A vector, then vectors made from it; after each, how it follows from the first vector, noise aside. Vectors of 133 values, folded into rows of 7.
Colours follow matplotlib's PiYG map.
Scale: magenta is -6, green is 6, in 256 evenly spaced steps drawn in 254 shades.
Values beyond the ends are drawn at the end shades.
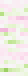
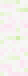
wrapped around, shrunk.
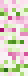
scaled up.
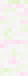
wrapped around, negated, shrunk.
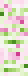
scaled up.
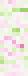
wrapped around.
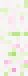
wrapped around, partly zeroed.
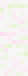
wrapped around, shrunk.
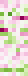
scaled up.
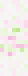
wrapped around, partly zeroed.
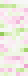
wrapped around.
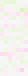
wrapped around, negated, shrunk.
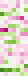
scaled up.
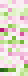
scaled up.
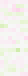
wrapped around, shrunk.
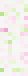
partly zeroed.
